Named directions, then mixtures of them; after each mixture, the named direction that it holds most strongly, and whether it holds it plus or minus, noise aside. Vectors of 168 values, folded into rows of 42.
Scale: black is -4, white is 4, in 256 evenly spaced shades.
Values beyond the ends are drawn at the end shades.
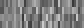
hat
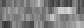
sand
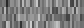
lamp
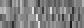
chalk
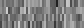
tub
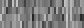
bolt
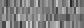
lamp, plus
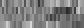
sand, minus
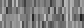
bolt, plus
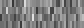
bolt, minus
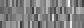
chalk, minus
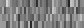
lamp, minus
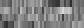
sand, plus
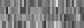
tub, minus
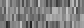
lamp, minus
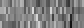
chalk, plus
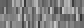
hat, plus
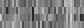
bolt, plus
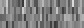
hat, minus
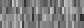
bolt, plus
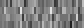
hat, plus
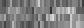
sand, plus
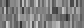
lamp, plus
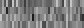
bolt, plus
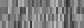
tub, minus
